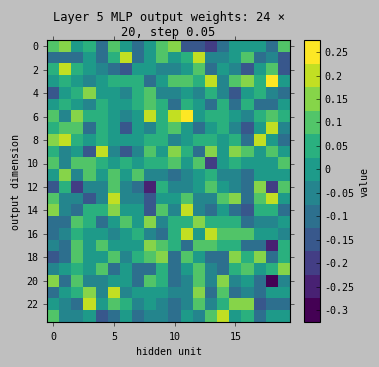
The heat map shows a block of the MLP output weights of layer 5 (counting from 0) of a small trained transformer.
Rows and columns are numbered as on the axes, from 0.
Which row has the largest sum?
6
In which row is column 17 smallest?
22
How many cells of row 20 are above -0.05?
9
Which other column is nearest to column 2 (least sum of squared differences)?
8
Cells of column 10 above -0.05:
11
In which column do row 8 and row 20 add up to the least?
18
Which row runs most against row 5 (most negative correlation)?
3
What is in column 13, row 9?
0.15
